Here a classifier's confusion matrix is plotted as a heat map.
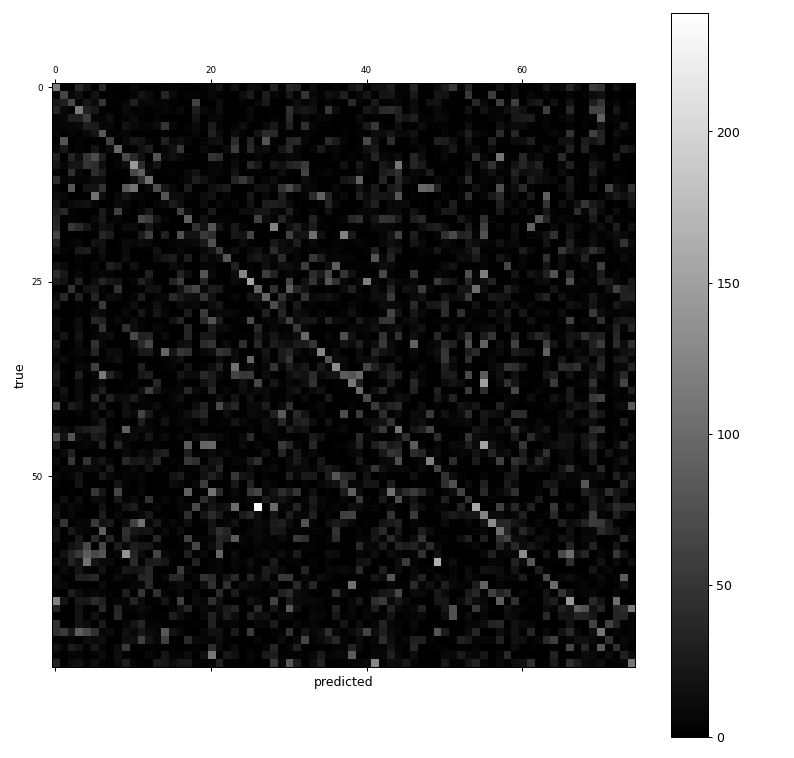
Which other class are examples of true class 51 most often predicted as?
68
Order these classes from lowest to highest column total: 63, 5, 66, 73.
73, 63, 5, 66
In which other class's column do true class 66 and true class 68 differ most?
0
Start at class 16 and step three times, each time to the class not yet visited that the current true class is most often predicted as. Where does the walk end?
36
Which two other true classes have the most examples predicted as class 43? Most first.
52, 63
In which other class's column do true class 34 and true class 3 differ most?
14
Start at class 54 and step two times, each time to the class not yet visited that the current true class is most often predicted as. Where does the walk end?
30
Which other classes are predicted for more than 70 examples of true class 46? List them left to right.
17, 19, 20, 55
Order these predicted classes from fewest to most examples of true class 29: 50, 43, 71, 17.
71, 17, 50, 43
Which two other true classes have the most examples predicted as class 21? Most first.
60, 41
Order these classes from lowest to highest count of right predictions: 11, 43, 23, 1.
23, 43, 1, 11
